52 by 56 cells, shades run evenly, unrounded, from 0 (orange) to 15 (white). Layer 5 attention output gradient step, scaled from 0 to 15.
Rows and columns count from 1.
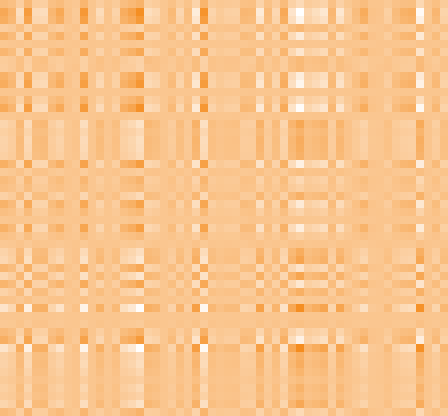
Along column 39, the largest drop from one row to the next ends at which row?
44
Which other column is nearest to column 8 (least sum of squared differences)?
1
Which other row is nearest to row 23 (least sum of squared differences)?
52
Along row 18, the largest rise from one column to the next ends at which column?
26
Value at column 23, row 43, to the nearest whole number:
9
